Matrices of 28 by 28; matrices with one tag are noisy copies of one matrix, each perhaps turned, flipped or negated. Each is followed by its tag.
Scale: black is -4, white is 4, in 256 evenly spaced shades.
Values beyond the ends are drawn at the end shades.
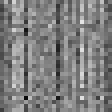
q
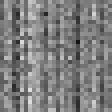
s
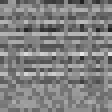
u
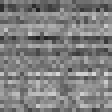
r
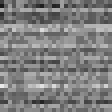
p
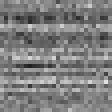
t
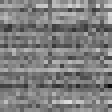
p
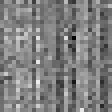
r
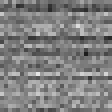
r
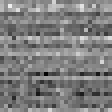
r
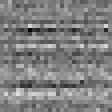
t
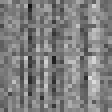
t
